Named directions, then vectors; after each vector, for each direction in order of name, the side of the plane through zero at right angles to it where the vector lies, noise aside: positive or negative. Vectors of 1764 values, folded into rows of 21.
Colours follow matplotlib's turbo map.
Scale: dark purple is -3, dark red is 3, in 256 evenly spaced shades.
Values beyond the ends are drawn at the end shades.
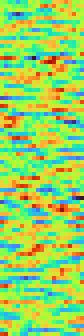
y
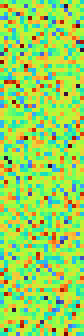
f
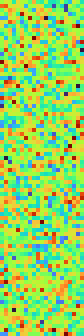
positive, negative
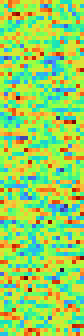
negative, negative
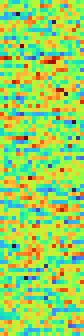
positive, positive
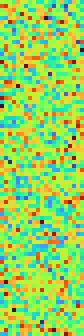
positive, negative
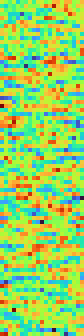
negative, positive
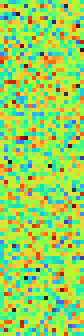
positive, positive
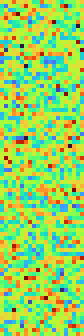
negative, negative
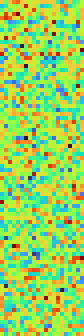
negative, negative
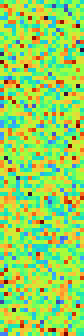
positive, negative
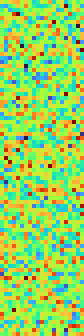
negative, negative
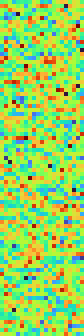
positive, positive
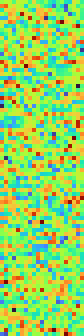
positive, negative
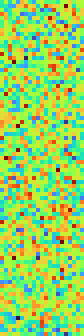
negative, positive
